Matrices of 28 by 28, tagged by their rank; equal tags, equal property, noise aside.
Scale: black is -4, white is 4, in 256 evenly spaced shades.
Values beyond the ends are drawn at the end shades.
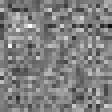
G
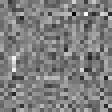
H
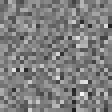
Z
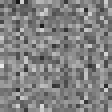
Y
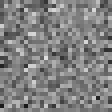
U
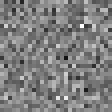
Y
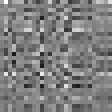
G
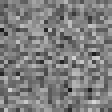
U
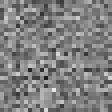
U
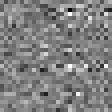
G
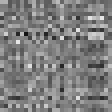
G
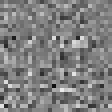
Y
